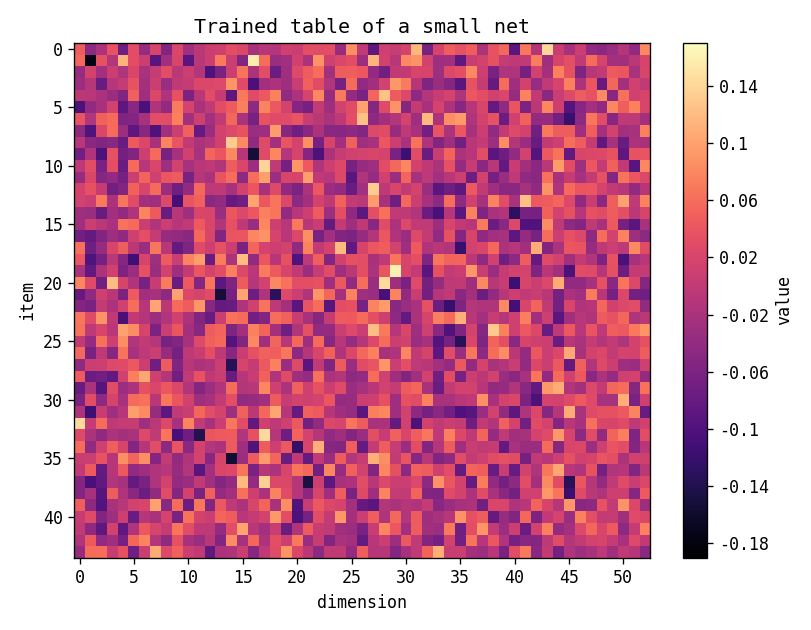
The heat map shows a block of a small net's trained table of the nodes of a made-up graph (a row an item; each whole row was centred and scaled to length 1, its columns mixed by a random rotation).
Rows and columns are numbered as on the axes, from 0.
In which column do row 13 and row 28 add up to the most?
27
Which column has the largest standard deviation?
14
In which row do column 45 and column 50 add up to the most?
39
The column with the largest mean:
17
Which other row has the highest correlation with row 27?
35
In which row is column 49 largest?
5
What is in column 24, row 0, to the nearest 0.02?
-0.04
